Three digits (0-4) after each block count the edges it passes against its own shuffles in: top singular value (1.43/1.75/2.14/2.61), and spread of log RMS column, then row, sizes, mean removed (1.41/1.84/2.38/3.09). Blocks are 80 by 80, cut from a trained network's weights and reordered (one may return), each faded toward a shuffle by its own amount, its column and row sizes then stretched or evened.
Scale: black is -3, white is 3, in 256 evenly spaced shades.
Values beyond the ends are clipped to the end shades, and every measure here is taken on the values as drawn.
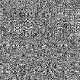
2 0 2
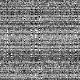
4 3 0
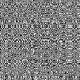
4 0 4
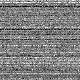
4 0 4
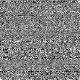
0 1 4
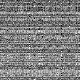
4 3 0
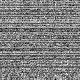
4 0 0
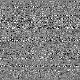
0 0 4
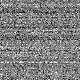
2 1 2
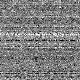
3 1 3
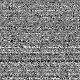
2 0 3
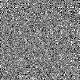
1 1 2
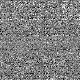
0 1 3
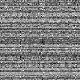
4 2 1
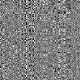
3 4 2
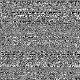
1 1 4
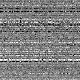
4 1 4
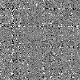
0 3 3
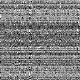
4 3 1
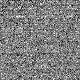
0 1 1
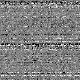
3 2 4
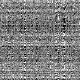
4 4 1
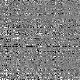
0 3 4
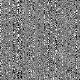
0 4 0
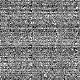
3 3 0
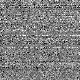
1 1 3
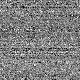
1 0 2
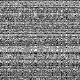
4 3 1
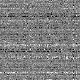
3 2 3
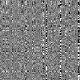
3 4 1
